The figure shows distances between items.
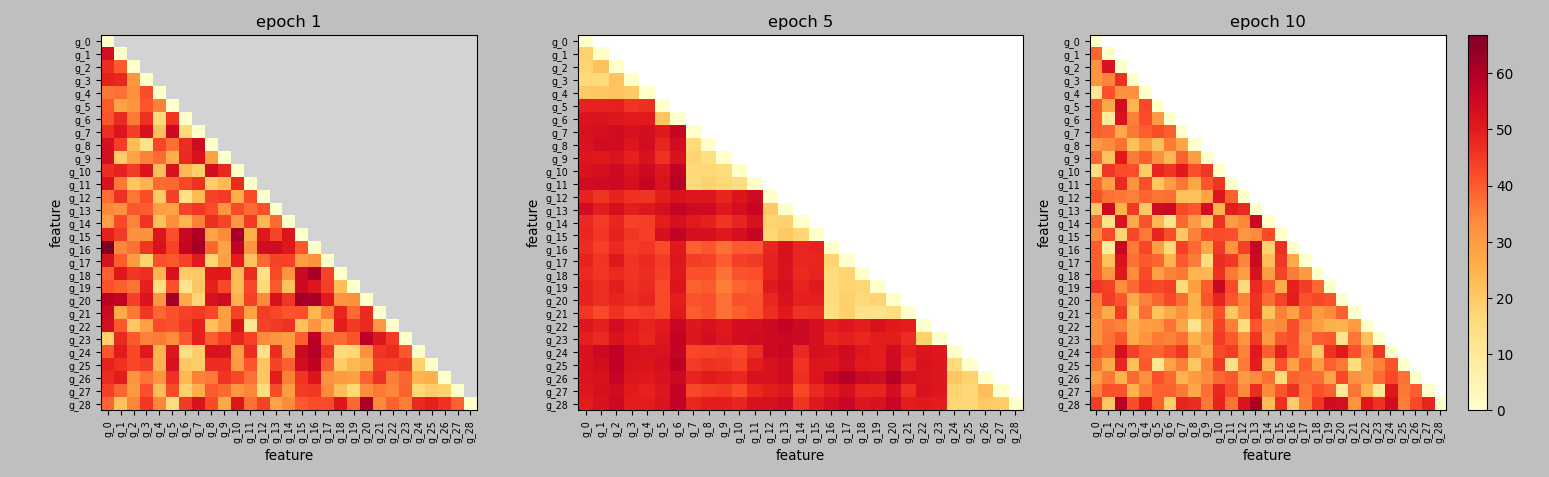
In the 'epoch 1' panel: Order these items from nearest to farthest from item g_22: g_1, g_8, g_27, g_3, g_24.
g_8, g_3, g_27, g_1, g_24
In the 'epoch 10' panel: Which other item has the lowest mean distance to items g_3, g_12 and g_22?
g_8
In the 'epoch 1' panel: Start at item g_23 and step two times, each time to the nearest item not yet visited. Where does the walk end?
g_14
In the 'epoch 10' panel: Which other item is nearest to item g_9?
g_17
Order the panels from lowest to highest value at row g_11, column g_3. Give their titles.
epoch 1, epoch 10, epoch 5
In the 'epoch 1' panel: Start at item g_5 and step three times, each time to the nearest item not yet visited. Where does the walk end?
g_9
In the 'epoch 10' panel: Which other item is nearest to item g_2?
g_15
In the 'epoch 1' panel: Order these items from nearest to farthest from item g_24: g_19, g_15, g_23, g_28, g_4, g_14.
g_19, g_4, g_14, g_23, g_28, g_15
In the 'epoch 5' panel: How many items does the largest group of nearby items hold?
6
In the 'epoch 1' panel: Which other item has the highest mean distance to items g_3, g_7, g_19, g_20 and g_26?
g_16
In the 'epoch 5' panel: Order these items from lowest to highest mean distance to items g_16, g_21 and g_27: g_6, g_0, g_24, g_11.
g_24, g_11, g_0, g_6
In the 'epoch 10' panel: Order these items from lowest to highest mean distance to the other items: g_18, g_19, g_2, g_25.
g_25, g_18, g_19, g_2
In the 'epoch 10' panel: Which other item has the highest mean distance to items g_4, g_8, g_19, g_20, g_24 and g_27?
g_28
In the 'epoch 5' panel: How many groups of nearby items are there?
7
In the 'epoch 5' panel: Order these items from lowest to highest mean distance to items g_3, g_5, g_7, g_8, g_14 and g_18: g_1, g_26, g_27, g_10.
g_10, g_1, g_27, g_26
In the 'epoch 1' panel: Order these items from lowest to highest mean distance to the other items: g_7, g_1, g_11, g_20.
g_11, g_7, g_1, g_20
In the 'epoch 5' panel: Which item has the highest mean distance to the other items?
g_6
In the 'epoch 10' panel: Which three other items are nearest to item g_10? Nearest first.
g_0, g_4, g_13
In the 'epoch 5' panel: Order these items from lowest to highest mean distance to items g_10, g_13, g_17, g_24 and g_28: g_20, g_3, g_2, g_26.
g_26, g_20, g_3, g_2
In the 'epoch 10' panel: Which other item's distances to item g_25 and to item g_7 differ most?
g_5
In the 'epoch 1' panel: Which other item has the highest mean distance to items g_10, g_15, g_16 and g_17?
g_0
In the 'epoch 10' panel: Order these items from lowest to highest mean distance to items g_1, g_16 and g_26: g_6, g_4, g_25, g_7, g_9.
g_6, g_9, g_25, g_7, g_4
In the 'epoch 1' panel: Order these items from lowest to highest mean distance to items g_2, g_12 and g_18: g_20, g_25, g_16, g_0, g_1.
g_25, g_20, g_0, g_1, g_16
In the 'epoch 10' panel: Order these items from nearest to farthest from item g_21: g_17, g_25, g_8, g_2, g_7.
g_25, g_8, g_7, g_17, g_2
